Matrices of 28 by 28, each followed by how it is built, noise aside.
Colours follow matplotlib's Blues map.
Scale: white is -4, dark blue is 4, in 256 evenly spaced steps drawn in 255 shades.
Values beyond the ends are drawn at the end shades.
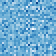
low rank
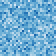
noise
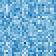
low rank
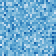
noise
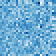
low rank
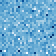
sparse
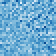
upper triangular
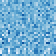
low rank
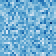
low rank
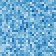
noise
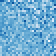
upper triangular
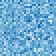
low rank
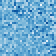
upper triangular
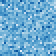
noise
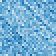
Toeplitz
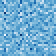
low rank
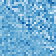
upper triangular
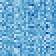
low rank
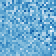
upper triangular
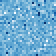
sparse
